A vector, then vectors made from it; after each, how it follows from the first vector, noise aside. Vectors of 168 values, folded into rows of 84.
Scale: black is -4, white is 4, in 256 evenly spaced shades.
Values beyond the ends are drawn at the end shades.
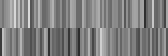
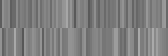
reversed, shrunk.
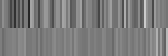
negated, partly zeroed.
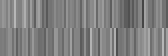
wrapped around, negated, shrunk.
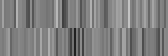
wrapped around, negated, partly zeroed.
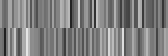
wrapped around.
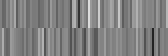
reversed, negated, partly zeroed.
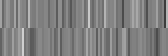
reversed, negated, partly zeroed.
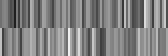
negated.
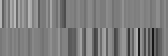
reversed, negated, partly zeroed.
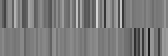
wrapped around, negated, partly zeroed.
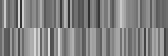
wrapped around.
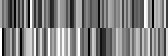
negated, scaled up.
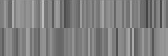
wrapped around, negated, shrunk.
